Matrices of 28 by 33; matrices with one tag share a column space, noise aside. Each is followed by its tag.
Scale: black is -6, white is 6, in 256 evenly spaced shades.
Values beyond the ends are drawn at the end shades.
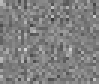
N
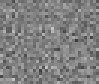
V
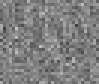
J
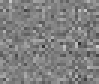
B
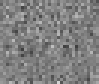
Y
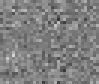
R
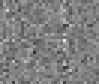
J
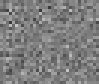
R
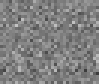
R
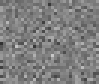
B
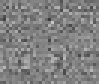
R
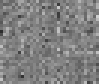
Y
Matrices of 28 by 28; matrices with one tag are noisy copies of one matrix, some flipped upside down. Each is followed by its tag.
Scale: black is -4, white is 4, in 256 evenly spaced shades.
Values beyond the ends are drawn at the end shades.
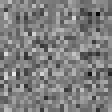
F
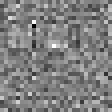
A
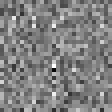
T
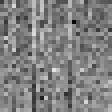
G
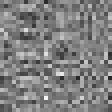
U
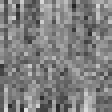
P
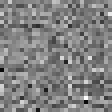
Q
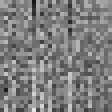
G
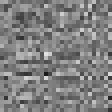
U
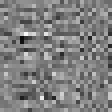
U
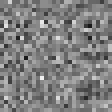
F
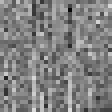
G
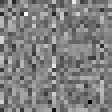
T
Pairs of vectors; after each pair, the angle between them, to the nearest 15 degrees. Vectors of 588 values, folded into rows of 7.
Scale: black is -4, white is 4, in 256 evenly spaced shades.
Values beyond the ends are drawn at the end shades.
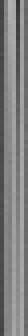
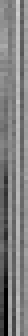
105 degrees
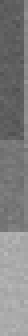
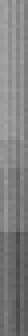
150 degrees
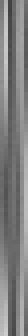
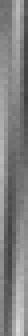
75 degrees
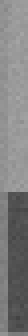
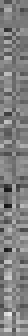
105 degrees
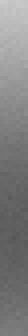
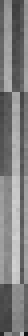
105 degrees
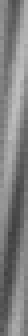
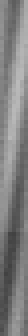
15 degrees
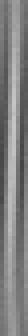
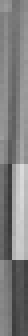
120 degrees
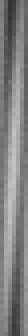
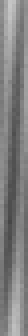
165 degrees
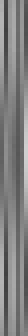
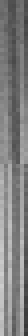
75 degrees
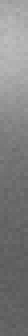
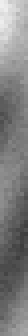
45 degrees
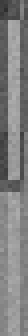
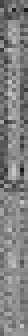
45 degrees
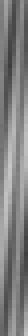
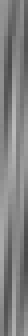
30 degrees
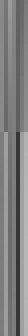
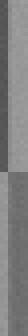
90 degrees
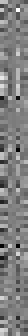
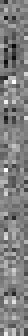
105 degrees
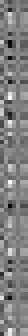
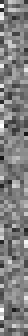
120 degrees
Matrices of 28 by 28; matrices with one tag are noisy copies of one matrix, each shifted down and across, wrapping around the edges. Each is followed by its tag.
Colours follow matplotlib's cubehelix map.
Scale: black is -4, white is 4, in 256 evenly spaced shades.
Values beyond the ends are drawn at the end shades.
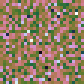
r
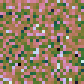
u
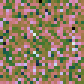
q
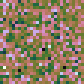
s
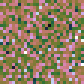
r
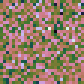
u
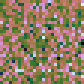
s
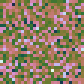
r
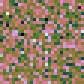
s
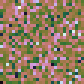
r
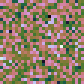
u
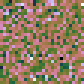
q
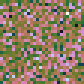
r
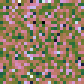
q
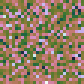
r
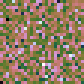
r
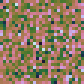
s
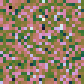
q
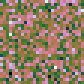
s
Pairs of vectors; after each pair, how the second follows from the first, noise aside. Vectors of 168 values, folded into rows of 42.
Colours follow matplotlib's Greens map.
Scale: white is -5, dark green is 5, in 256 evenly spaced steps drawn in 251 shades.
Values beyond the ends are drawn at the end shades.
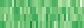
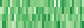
shuffled.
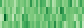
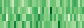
shuffled.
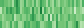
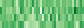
negated.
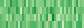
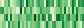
negated, scaled up.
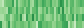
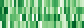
negated, scaled up.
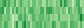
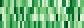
reversed, negated, scaled up.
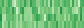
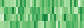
sign-scrambled.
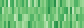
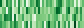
reversed, negated, scaled up.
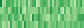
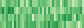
shuffled.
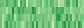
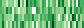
negated, scaled up.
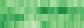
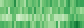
wrapped around, negated.
